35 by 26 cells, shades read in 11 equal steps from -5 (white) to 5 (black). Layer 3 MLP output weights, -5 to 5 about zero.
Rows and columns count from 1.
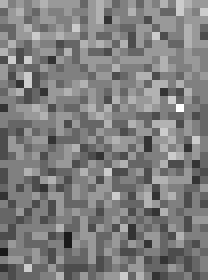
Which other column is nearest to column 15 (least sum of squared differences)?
12
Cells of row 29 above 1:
6
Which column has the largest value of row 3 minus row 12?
19
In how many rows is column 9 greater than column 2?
14
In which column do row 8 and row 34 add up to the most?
1
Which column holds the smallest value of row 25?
15
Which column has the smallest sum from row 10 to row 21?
21
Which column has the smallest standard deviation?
18
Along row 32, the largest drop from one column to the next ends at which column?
2
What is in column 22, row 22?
0
